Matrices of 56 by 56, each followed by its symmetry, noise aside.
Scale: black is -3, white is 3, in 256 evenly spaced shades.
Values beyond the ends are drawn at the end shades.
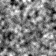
no symmetry.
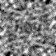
same after a half turn.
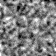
antisymmetric.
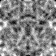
mirrored left to right.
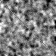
no symmetry.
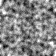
same after a half turn.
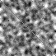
same after a half turn.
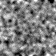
no symmetry.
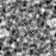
same after a half turn.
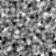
antisymmetric.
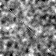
no symmetry.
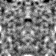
mirrored left to right.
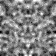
mirrored left to right.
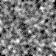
no symmetry.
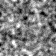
antisymmetric.
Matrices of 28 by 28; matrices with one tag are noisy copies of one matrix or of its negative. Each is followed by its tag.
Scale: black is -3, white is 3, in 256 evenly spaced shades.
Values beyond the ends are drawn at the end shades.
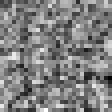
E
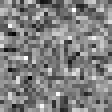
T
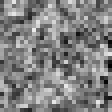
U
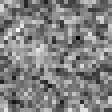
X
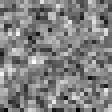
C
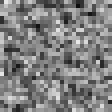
T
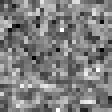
X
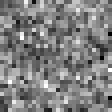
X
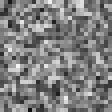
T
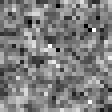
C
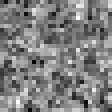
C
